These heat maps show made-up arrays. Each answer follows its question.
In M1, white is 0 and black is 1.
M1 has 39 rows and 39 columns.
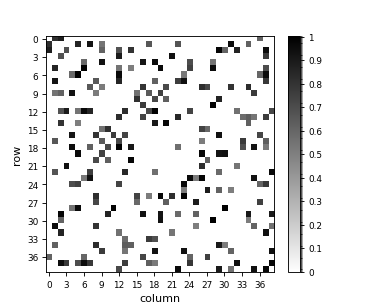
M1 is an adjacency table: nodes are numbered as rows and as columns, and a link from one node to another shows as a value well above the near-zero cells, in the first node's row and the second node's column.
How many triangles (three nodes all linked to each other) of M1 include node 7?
4
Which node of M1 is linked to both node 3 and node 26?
node 21
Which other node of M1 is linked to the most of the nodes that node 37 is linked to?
node 12
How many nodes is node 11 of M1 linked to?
2
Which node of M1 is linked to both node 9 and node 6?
node 4
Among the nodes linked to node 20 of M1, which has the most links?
node 8
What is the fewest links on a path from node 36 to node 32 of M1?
3
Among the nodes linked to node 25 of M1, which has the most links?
node 29
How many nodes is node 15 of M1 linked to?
4
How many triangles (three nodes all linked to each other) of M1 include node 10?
0
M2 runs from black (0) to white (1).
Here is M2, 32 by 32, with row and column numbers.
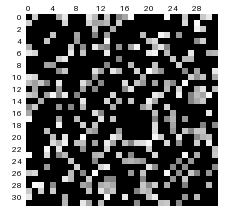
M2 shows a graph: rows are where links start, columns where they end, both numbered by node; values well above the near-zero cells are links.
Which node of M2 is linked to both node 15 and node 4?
node 20
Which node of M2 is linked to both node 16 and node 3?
node 11
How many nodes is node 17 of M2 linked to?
9
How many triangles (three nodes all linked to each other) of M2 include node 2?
2
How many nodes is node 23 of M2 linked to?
12
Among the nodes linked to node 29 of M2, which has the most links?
node 13
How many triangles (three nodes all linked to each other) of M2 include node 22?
5
